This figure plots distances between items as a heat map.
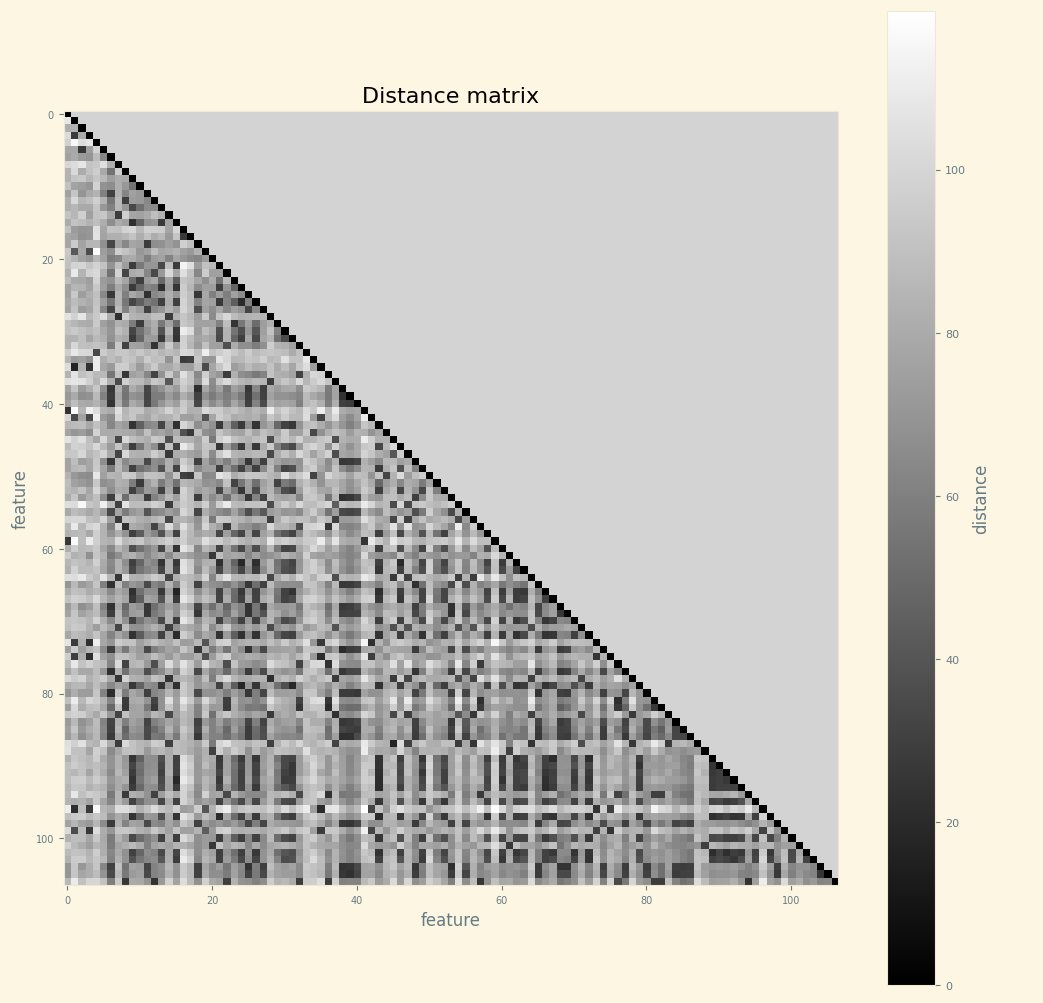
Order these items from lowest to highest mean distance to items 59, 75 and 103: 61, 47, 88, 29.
29, 61, 47, 88
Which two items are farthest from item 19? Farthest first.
4, 33
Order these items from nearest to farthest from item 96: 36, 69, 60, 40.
40, 69, 60, 36
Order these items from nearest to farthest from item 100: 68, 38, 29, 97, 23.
97, 23, 29, 68, 38
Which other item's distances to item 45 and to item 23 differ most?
87
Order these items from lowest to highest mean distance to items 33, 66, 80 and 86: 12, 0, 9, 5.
9, 12, 5, 0
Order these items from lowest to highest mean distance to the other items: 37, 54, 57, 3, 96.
57, 3, 37, 54, 96
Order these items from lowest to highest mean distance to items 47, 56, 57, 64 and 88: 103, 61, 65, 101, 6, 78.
78, 61, 101, 6, 65, 103
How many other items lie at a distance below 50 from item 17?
4
